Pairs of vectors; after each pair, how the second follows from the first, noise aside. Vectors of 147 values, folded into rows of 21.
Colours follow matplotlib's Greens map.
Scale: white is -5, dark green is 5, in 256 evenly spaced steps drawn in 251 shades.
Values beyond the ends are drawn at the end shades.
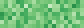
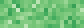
reversed, negated, partly zeroed.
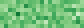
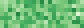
copied.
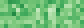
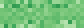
reversed, negated, partly zeroed.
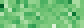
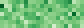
copied.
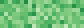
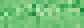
partly zeroed.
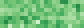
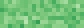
negated, shrunk.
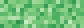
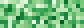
wrapped around, scaled up.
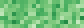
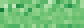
reversed, partly zeroed.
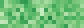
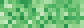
copied.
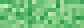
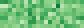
copied.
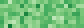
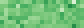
reversed, negated, partly zeroed.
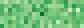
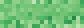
reversed, partly zeroed.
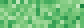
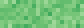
negated, shrunk.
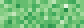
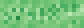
reversed, partly zeroed.
